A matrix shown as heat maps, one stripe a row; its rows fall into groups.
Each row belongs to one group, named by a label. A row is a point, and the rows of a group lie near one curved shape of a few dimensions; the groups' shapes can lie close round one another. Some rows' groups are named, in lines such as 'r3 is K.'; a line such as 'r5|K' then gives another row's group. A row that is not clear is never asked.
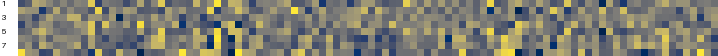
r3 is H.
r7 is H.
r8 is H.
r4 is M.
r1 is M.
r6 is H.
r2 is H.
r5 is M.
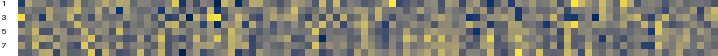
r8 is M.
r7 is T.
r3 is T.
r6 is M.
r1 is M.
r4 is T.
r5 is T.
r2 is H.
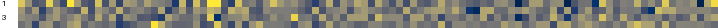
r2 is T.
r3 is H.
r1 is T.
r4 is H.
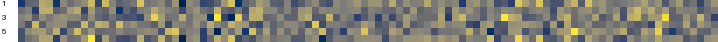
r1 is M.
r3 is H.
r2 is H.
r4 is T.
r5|T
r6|M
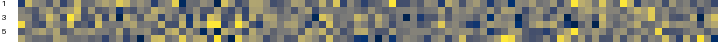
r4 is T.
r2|H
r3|T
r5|T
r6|H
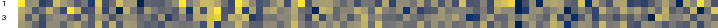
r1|H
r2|T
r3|T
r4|H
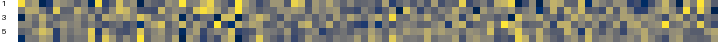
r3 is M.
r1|H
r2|M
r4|H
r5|M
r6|M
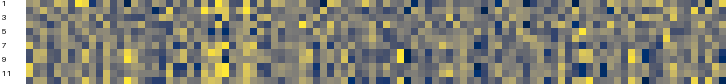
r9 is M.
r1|T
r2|M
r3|H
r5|T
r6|T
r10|T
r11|T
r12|M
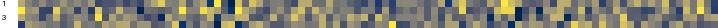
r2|H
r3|H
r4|M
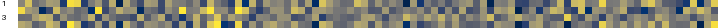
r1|T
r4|T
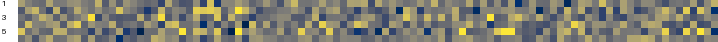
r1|H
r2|M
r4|T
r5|H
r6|H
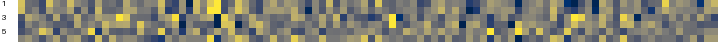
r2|T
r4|M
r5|M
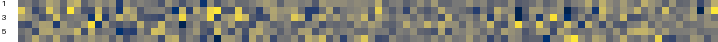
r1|H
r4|M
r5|H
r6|T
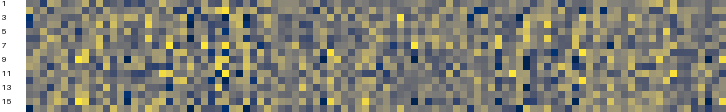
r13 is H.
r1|H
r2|T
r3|M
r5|T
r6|M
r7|M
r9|T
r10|H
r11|H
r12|T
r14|H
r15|T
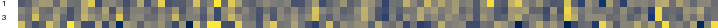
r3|T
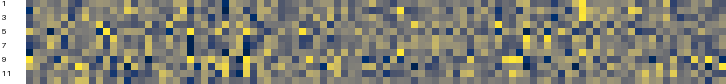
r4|M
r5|H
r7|M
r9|H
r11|H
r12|H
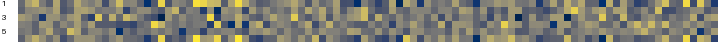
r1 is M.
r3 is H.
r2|T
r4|H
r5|H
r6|M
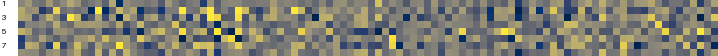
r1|H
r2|H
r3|T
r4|T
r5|H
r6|M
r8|H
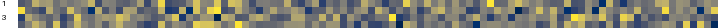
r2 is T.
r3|M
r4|M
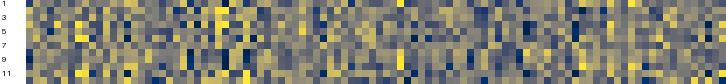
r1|M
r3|T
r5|H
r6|T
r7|T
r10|M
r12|M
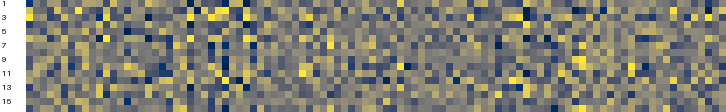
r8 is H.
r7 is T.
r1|M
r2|T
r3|H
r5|H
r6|H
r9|T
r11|H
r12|H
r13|M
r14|M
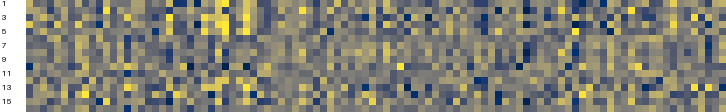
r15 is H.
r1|T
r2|H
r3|M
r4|T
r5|M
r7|H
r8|H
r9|H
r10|M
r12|T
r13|M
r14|T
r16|H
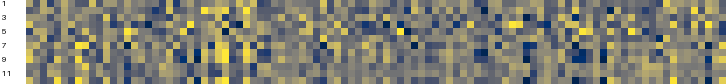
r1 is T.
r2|M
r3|H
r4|H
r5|M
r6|T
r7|T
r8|T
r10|H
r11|H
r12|T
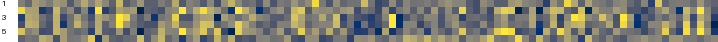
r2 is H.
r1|T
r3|M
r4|M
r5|H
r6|M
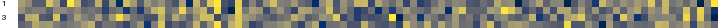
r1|T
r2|H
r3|M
